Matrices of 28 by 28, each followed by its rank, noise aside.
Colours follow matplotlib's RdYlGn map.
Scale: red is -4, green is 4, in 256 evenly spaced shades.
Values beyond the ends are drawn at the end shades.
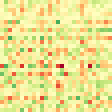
five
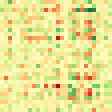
three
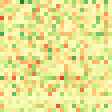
five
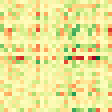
three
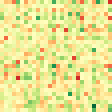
five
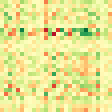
three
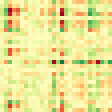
two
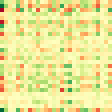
two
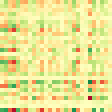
two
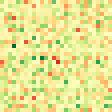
six
